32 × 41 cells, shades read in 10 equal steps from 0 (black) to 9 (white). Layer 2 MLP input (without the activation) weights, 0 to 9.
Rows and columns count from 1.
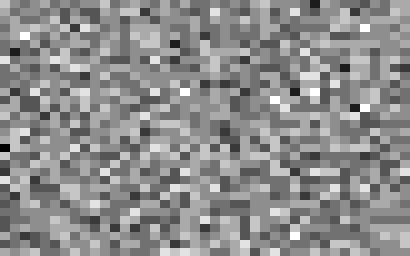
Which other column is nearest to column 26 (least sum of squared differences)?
13
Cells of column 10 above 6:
3
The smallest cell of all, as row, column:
19, 1
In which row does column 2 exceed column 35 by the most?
9
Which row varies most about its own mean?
12
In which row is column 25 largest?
31
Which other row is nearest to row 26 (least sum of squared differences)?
27
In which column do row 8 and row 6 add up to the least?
18
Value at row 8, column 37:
7
